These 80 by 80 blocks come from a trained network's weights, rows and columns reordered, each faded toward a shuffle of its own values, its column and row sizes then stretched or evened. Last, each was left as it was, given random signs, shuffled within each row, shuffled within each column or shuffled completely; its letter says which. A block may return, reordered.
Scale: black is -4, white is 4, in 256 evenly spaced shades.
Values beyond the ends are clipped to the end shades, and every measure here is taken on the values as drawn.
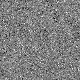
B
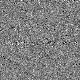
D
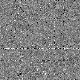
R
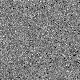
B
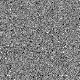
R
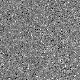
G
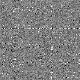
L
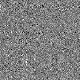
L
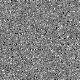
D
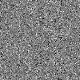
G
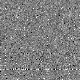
L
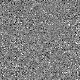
R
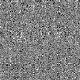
L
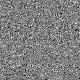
D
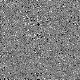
R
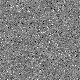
B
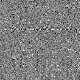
L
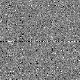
L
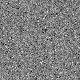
B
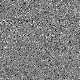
D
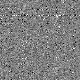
R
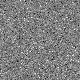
B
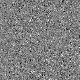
G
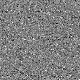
D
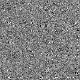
R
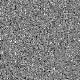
G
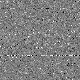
D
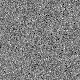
B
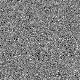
D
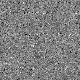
D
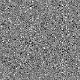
L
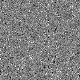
G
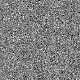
G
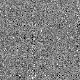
R
